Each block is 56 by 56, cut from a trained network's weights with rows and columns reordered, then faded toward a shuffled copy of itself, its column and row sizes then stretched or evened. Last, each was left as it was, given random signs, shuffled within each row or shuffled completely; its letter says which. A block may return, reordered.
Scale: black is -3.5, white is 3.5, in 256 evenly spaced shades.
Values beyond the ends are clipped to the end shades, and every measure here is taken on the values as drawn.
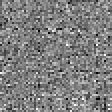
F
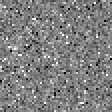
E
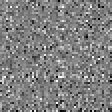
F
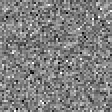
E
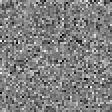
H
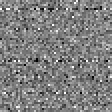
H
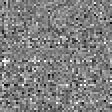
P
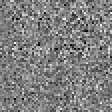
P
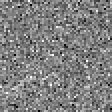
E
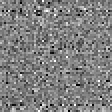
F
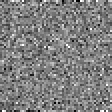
H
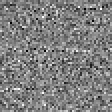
H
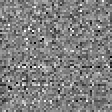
F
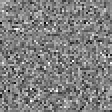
H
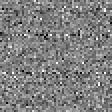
H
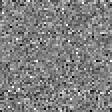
H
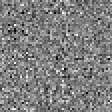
P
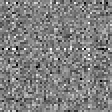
F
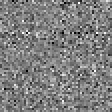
P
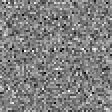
H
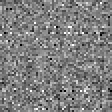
H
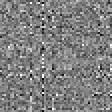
F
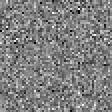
P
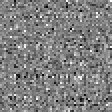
F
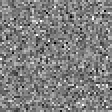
E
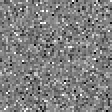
E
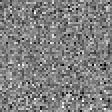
P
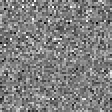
H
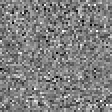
H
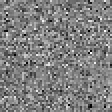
P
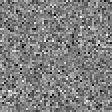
H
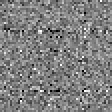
F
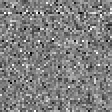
H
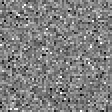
E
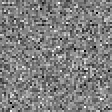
E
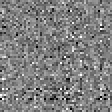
F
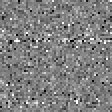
H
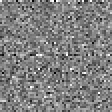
H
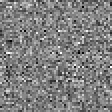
F
